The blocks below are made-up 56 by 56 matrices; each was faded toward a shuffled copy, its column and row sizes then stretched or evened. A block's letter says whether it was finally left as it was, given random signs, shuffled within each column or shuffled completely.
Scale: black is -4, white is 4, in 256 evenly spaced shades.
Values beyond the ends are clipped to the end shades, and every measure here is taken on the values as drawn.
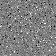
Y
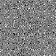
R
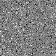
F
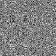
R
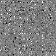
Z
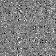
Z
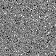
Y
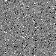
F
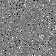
F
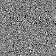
Z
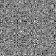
R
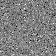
Y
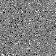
Z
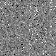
F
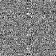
R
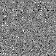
Z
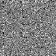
R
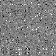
R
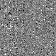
F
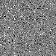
Z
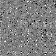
R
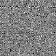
R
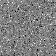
Y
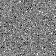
Y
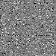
Z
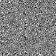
R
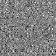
R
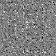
Z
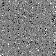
F
